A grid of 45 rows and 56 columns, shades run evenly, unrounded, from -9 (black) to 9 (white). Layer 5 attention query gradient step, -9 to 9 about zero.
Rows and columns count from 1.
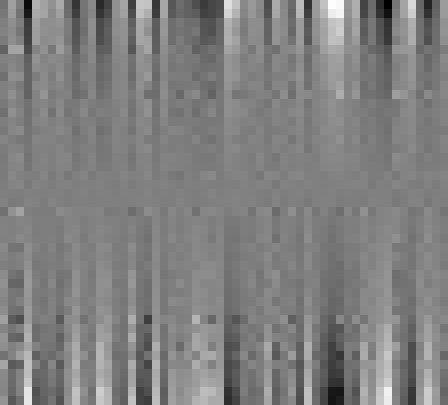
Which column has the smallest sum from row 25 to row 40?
42
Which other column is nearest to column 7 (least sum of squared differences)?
32
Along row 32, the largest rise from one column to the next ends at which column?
4
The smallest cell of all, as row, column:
1, 49
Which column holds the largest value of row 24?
3
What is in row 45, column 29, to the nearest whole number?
-6
